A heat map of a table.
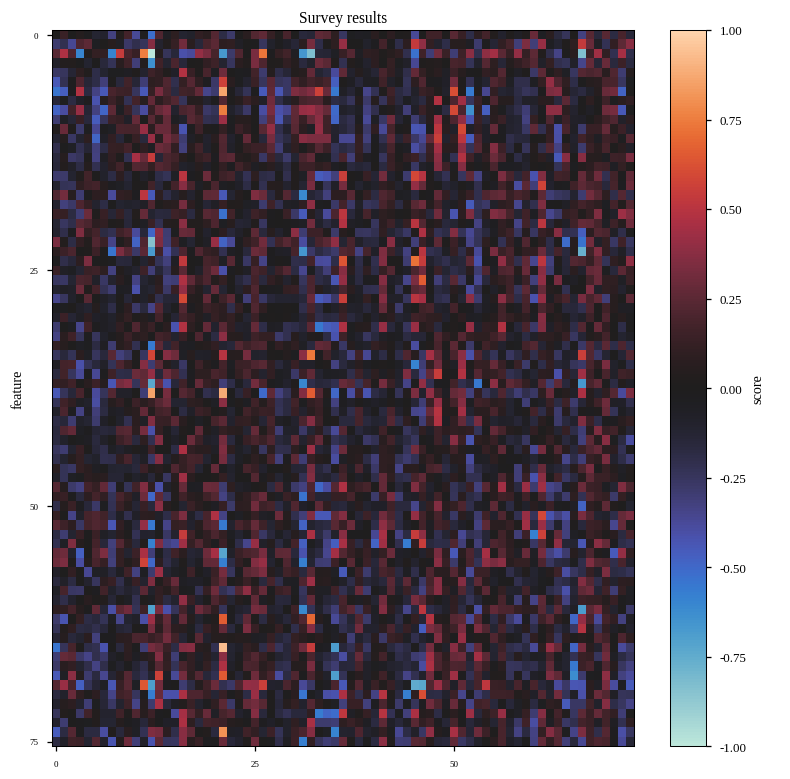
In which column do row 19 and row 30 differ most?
21
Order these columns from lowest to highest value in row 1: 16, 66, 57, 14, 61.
14, 57, 16, 61, 66
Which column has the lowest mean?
35
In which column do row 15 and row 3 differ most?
45
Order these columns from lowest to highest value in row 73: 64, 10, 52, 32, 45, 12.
64, 52, 10, 12, 45, 32
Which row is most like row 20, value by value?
16
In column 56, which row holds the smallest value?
22
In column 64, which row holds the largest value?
13
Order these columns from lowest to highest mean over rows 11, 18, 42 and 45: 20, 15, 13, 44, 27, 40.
40, 44, 20, 15, 13, 27
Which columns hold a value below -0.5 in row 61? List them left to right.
12, 31, 66
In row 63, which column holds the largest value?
66
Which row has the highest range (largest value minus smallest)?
2
